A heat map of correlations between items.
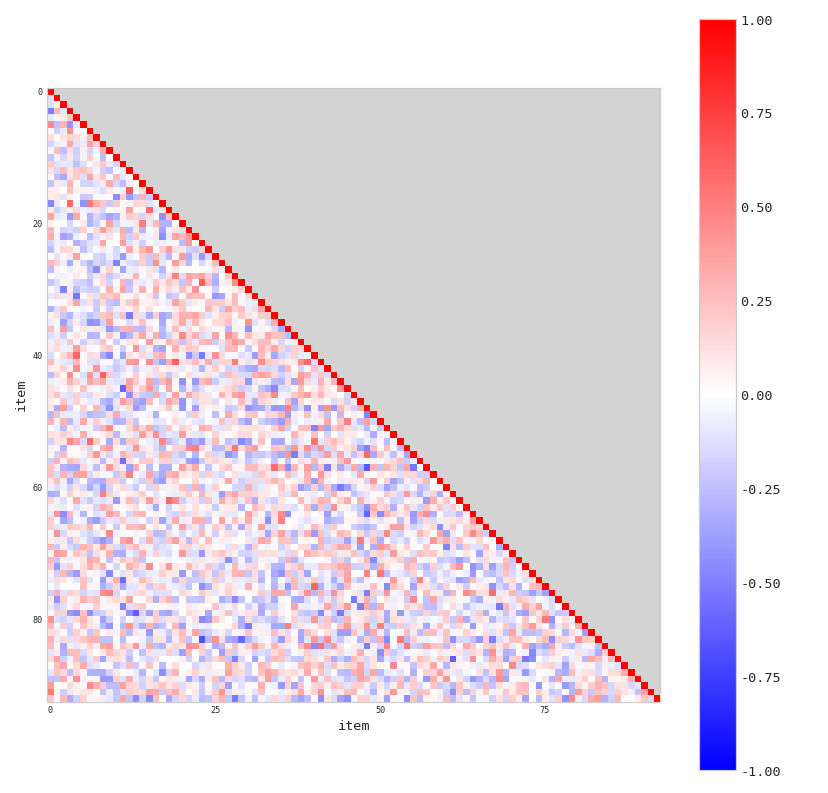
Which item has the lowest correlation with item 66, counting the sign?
59
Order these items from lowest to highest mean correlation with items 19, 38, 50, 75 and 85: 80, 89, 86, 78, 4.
86, 89, 78, 4, 80
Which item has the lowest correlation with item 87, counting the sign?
78
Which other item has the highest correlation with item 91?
0
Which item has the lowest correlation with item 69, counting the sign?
60
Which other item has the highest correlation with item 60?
89
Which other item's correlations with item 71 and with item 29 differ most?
83
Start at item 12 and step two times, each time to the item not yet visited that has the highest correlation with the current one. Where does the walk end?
18
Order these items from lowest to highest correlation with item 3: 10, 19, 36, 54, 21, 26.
19, 26, 36, 21, 54, 10
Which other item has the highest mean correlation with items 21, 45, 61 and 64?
54
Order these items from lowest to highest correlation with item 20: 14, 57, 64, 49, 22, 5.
49, 5, 64, 22, 57, 14
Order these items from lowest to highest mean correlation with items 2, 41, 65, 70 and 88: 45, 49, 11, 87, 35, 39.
11, 45, 35, 49, 39, 87
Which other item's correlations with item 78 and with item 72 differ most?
90
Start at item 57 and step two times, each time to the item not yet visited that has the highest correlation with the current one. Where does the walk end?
46
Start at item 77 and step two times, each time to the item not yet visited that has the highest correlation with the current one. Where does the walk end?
48
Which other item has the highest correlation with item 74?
56
